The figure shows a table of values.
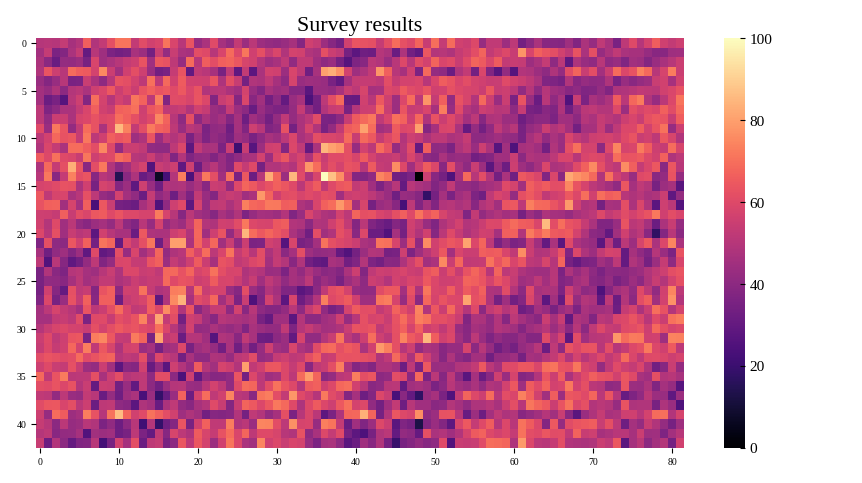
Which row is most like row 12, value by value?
10
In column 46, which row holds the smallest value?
17
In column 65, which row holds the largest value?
34
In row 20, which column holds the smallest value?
78
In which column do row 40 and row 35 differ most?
48
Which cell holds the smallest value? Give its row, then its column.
14, 48
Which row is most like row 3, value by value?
11
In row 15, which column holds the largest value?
67
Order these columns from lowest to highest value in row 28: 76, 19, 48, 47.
76, 47, 19, 48
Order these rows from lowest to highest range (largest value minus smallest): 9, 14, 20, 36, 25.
25, 36, 9, 20, 14
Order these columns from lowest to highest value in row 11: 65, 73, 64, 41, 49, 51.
64, 51, 65, 41, 49, 73
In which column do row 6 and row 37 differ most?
15
